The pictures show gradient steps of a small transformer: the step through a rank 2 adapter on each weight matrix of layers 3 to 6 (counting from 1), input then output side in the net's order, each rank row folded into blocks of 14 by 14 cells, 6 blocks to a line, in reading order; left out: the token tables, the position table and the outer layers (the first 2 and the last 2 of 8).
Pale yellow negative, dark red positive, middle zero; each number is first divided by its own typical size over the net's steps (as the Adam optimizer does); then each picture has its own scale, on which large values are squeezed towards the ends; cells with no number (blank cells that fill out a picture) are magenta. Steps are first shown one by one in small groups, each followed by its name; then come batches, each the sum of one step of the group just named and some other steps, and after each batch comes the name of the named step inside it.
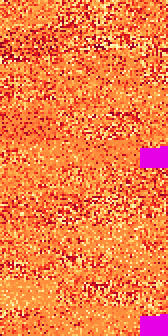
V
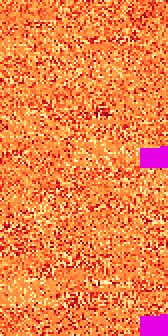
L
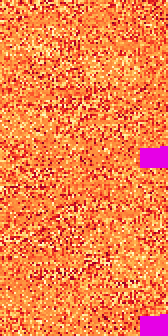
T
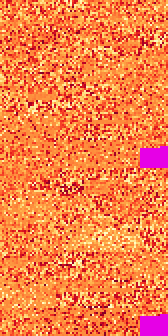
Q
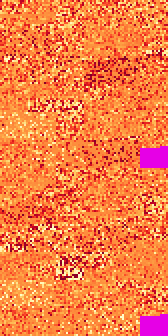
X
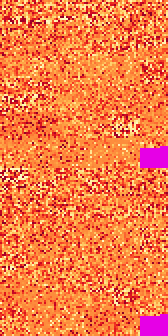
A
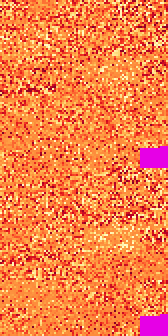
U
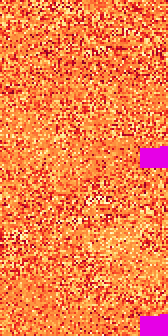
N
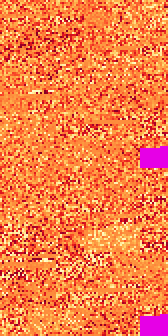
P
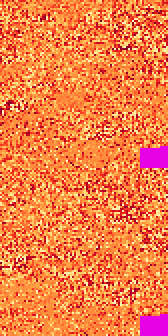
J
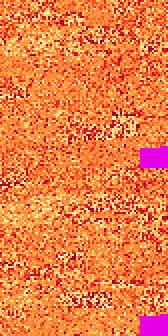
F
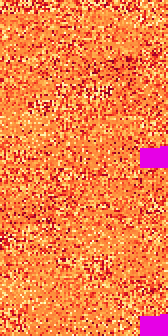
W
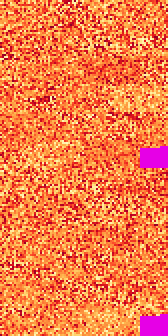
V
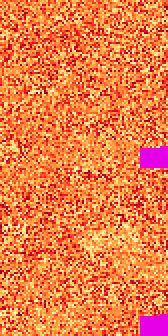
P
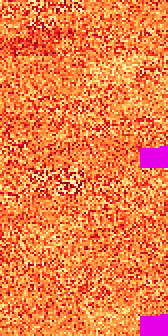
N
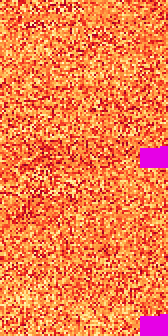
T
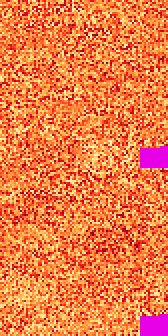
J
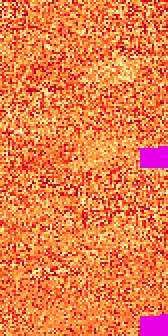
U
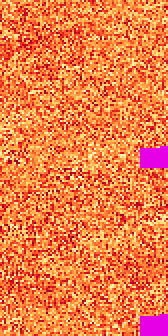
P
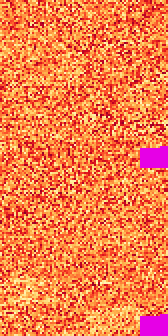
L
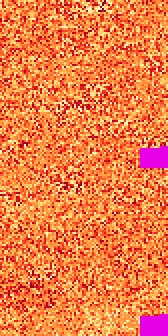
J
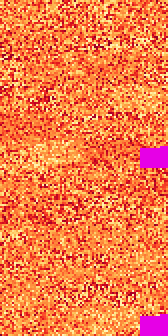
V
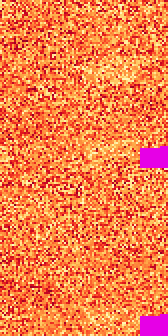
U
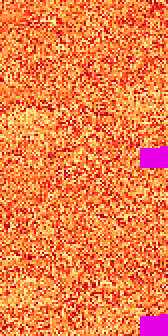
L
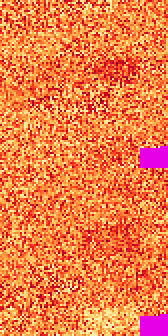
W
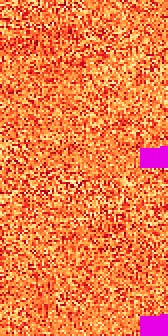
N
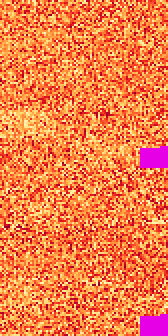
L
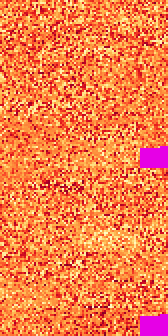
Q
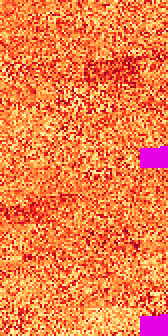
W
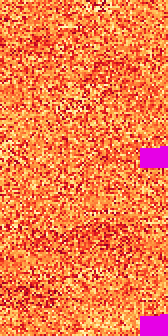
X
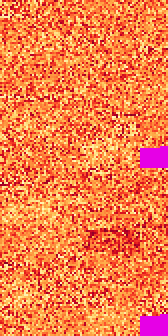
F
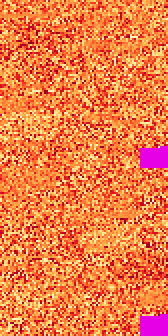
P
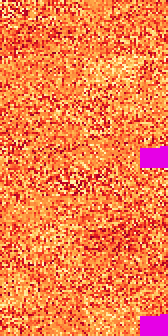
J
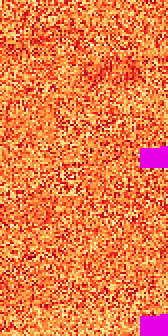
J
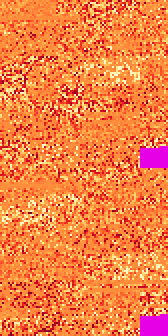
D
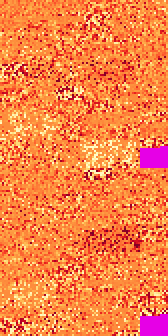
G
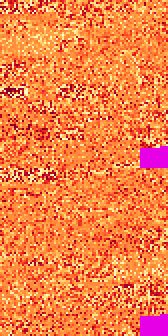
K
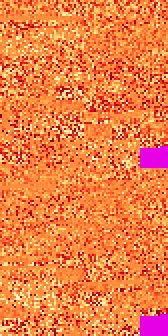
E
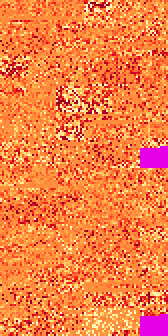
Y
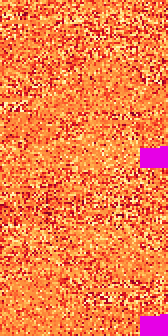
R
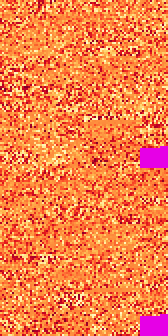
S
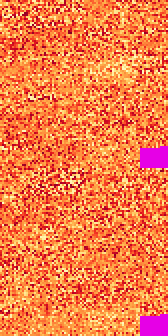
R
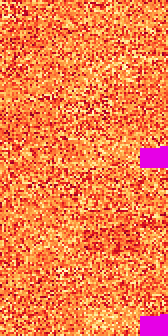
Y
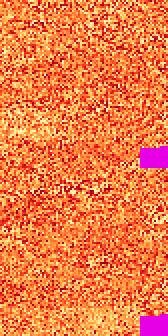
Y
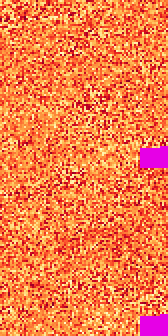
R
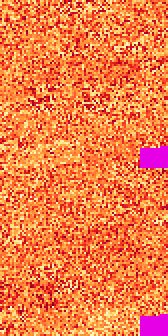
R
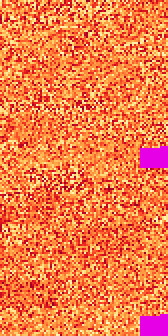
R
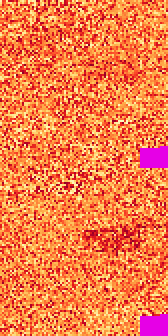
G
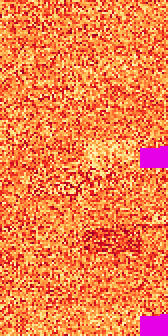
G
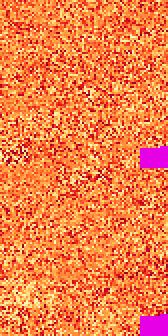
E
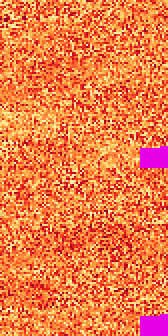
R
